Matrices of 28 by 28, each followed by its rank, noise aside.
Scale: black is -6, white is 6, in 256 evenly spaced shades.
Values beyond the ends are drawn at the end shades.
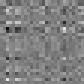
two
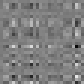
one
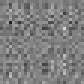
three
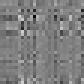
two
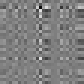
one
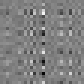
one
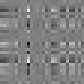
one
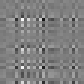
one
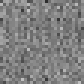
six
